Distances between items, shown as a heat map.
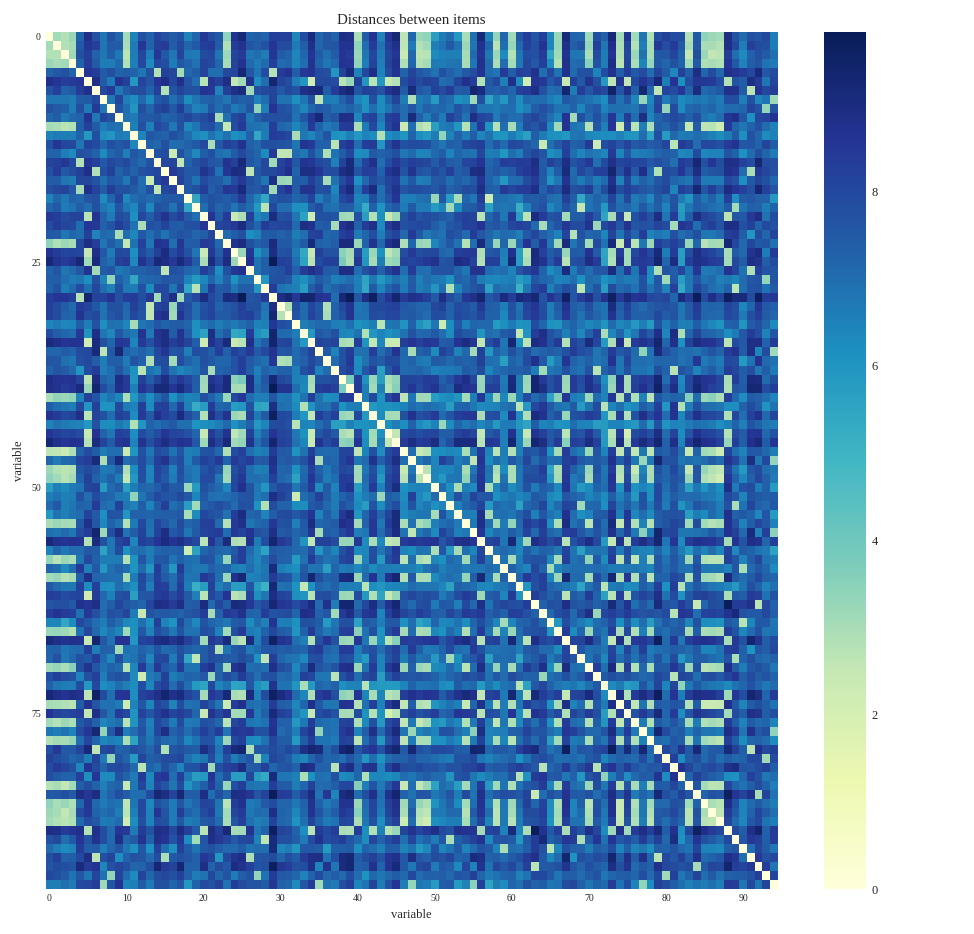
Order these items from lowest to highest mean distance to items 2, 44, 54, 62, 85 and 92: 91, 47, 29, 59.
59, 47, 91, 29
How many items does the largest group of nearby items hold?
22
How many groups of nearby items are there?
15
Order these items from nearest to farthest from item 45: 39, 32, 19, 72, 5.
5, 39, 72, 32, 19
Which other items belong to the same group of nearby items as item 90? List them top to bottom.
59, 65
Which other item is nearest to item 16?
13
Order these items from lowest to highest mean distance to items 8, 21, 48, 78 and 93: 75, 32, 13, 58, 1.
58, 1, 32, 13, 75
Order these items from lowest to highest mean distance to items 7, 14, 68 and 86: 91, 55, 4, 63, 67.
4, 55, 91, 63, 67
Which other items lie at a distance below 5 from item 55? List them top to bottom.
7, 35, 47, 77, 94
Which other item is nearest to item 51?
32
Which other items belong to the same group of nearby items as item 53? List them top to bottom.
18, 50, 57
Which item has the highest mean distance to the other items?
29
